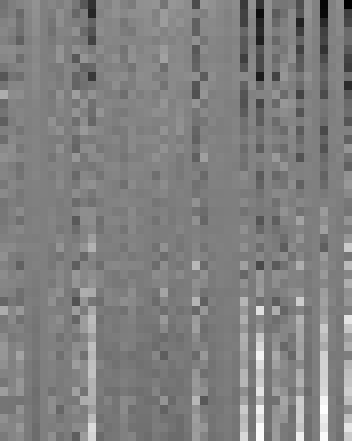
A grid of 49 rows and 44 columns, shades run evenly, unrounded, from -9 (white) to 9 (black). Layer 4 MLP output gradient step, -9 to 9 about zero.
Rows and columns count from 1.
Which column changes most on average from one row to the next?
44
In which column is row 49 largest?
10
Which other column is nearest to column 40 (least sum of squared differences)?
6
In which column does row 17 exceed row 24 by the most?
41
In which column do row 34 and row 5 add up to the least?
25
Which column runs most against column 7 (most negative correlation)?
40
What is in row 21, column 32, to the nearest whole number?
0
